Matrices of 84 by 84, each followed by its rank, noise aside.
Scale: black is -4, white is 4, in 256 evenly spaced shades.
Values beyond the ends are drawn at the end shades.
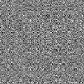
eight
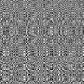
three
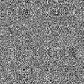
twelve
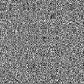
twelve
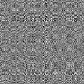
four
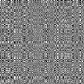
three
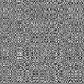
six
